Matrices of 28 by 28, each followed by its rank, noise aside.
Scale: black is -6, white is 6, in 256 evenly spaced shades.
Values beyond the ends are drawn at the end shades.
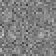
six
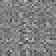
five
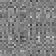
three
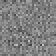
six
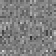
four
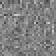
six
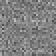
seven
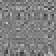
three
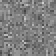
seven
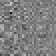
four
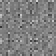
four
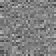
four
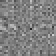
six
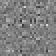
four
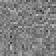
five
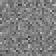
six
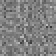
five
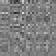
three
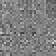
five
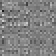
three
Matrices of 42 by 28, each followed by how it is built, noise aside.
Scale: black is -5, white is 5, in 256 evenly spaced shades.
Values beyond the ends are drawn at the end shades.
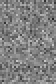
repeating columns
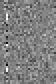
uneven columns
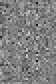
uneven columns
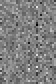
uneven columns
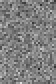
noise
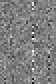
uneven columns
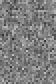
repeating columns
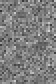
repeating rows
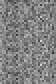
repeating rows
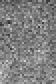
smooth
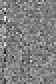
uneven columns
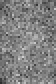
smooth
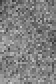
smooth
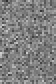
noise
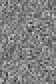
repeating rows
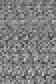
repeating columns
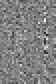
uneven columns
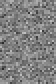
repeating rows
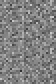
repeating rows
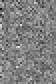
uneven columns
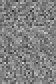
repeating columns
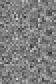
repeating rows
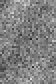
smooth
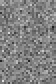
repeating columns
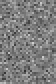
noise
